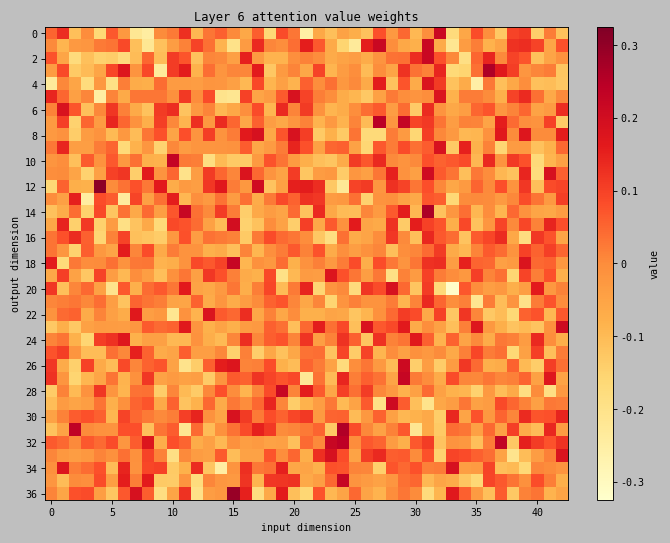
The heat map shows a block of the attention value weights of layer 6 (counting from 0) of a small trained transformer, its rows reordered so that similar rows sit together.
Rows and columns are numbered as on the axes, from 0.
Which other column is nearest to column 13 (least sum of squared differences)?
14
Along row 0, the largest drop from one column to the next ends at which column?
33
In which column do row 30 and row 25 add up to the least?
25
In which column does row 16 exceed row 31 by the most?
11
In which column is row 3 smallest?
9
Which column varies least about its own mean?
36
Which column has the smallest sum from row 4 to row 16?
24
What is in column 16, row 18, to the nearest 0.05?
-0.1
